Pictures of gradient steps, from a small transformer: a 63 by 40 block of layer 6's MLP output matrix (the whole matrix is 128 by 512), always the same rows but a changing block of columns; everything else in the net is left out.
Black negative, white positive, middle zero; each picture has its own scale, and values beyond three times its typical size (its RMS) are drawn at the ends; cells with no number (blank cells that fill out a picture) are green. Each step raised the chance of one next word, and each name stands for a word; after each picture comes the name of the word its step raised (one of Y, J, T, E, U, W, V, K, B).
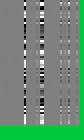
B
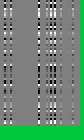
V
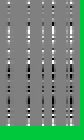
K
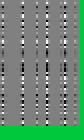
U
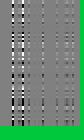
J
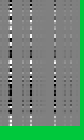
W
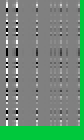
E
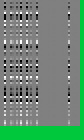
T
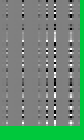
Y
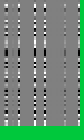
E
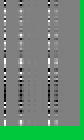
W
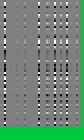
U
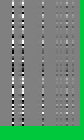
U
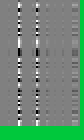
E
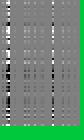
K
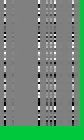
J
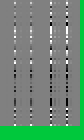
K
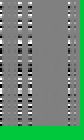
U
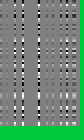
Y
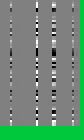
E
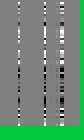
K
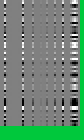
J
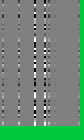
Y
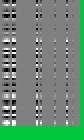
Y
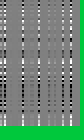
W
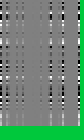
T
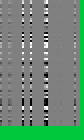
J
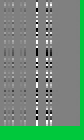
E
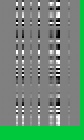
B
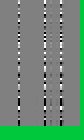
J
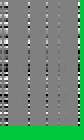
U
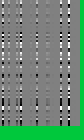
J
